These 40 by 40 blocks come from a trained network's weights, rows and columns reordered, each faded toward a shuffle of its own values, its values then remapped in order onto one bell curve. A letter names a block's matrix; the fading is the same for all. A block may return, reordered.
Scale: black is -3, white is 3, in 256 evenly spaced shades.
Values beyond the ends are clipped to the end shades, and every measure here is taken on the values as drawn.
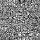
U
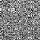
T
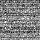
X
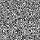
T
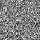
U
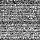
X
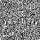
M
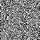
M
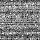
X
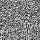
M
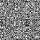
T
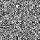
U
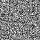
M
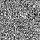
U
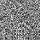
U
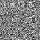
U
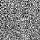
T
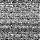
X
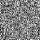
U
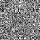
T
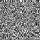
T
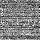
X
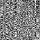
T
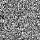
M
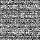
X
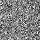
M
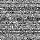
X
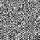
T
